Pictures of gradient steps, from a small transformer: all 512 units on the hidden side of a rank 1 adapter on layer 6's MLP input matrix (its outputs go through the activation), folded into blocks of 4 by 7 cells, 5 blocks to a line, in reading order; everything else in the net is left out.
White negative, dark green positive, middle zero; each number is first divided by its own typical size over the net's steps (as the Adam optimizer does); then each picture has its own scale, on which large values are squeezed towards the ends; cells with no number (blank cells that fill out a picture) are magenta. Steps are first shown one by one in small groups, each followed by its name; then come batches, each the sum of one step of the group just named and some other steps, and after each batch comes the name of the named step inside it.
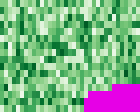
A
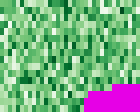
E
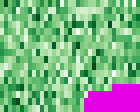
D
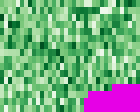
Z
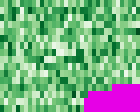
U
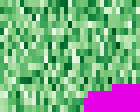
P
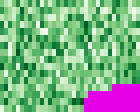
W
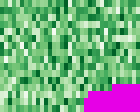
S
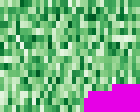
S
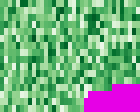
S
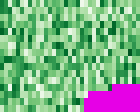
A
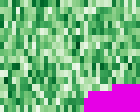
D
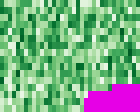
A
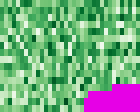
S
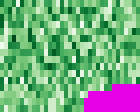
Z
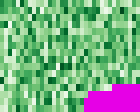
E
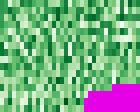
S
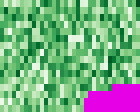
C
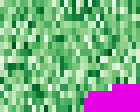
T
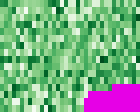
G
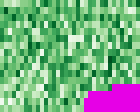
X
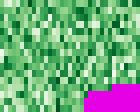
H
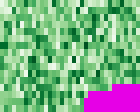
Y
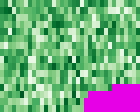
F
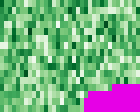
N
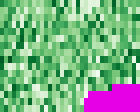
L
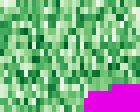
Y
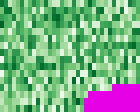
F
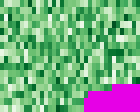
H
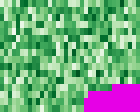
Y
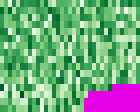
F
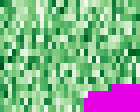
L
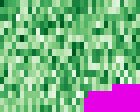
N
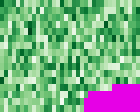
N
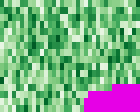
C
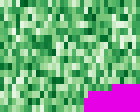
Y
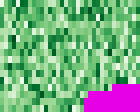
T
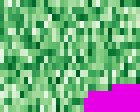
H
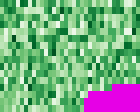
G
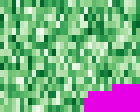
G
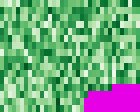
H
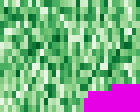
C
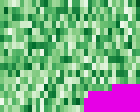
C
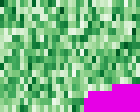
G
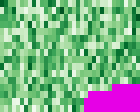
G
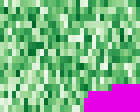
C
